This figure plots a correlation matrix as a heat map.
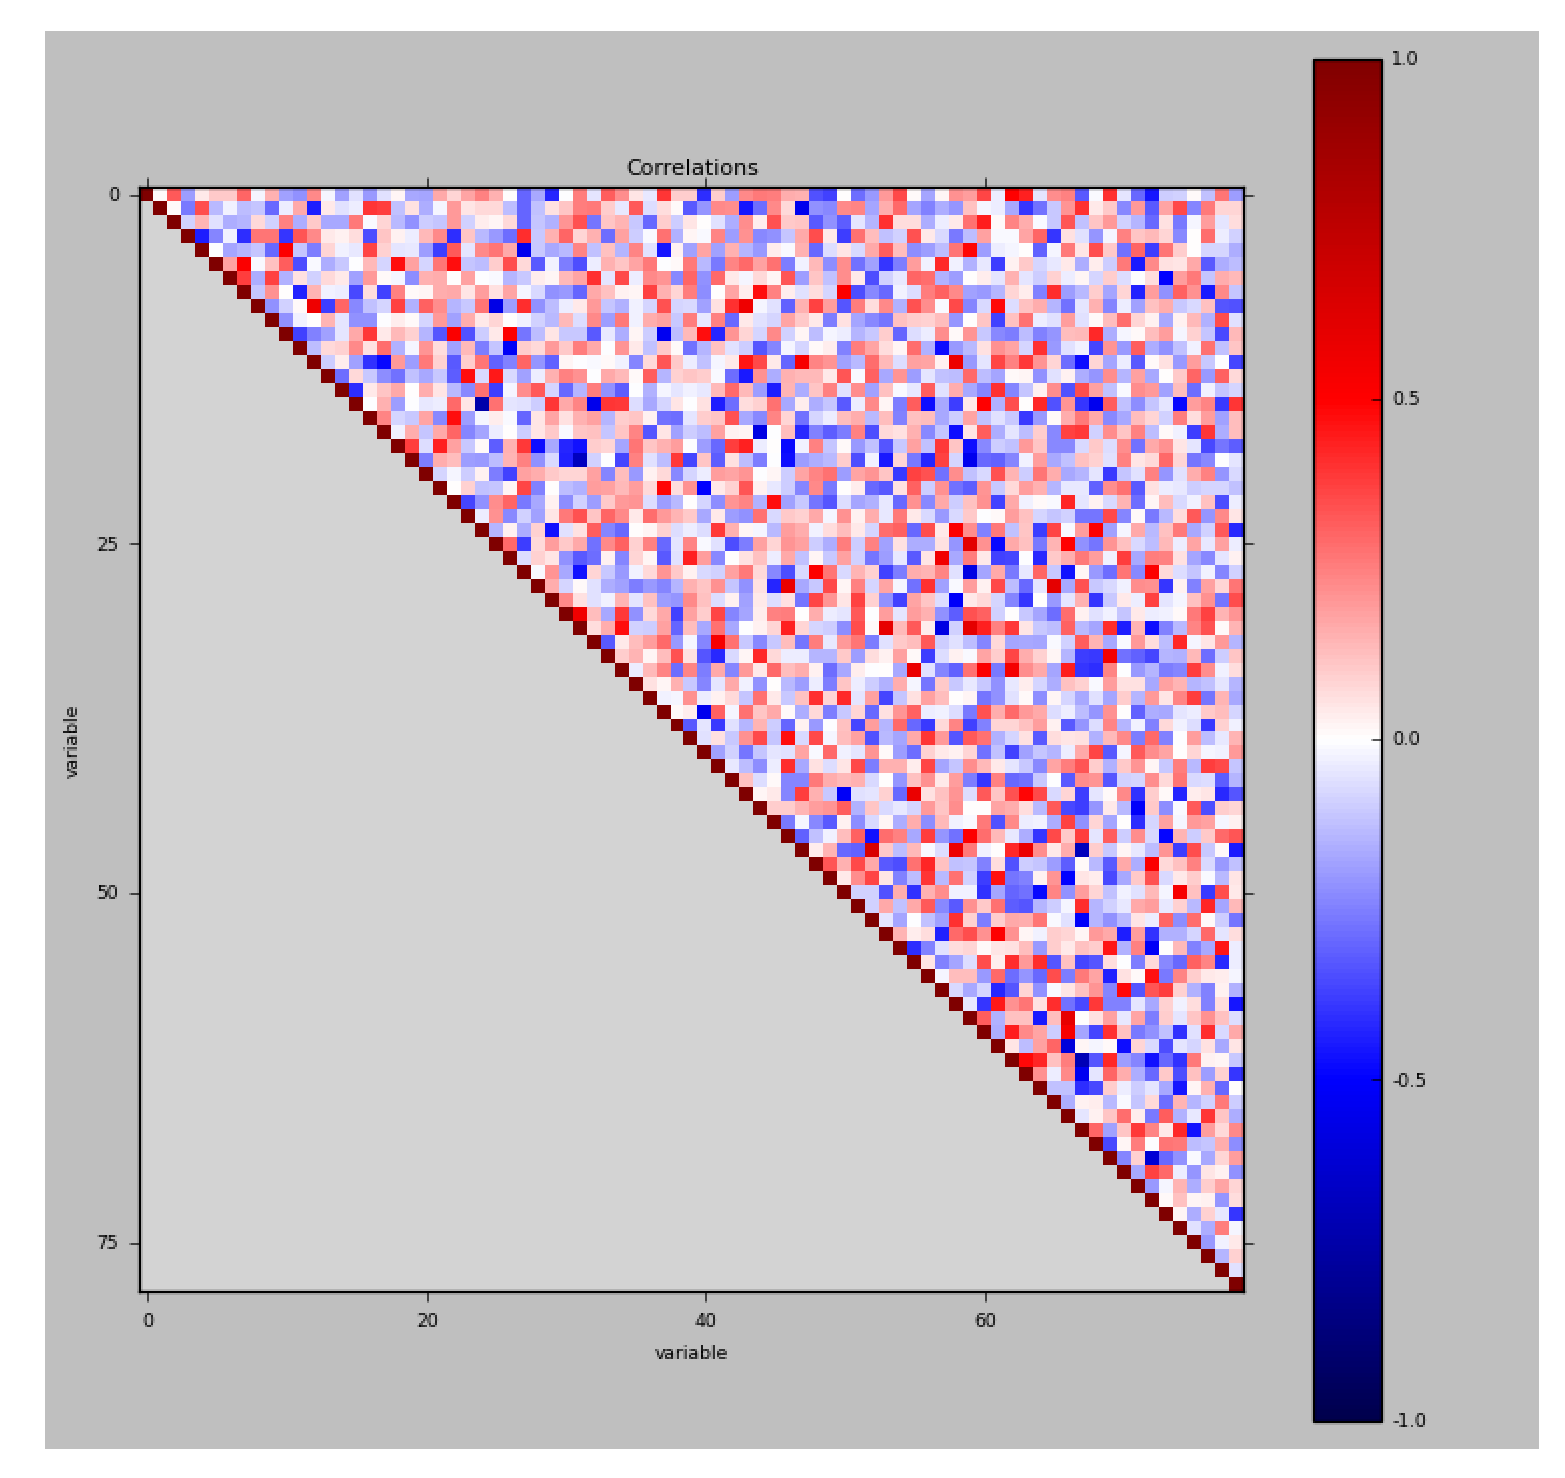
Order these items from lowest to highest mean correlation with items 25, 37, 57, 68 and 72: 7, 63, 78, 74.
78, 63, 74, 7
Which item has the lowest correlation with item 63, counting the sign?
67
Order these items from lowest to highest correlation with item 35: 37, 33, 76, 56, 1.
56, 76, 37, 33, 1
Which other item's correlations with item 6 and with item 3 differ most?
7
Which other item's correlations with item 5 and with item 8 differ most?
61
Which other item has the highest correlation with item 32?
41
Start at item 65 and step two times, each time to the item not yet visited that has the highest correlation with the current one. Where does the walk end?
46
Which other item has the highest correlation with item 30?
31
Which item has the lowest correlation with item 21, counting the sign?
40
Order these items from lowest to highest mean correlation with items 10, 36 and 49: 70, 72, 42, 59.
70, 59, 42, 72
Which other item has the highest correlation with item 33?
69
